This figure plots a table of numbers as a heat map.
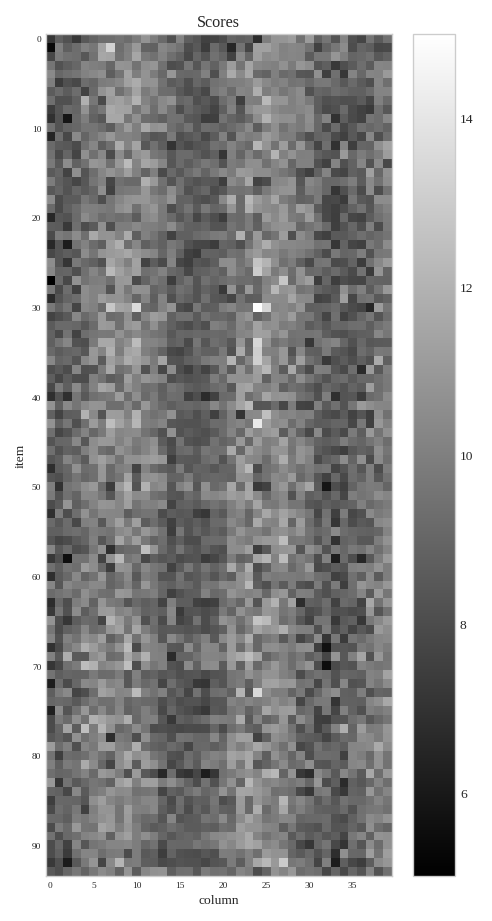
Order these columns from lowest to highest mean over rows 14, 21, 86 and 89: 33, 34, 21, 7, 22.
34, 33, 7, 21, 22
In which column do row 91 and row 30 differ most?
24
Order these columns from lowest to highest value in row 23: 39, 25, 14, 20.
20, 14, 39, 25
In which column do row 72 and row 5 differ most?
0
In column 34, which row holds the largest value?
77
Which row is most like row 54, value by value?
12
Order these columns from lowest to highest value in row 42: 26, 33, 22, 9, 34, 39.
22, 33, 34, 39, 9, 26
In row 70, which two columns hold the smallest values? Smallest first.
32, 0
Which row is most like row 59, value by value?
81
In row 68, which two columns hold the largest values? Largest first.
9, 4
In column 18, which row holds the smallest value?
82
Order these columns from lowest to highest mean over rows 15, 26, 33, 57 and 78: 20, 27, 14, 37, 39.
14, 20, 37, 39, 27
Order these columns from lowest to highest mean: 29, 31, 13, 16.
16, 31, 13, 29
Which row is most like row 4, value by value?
67
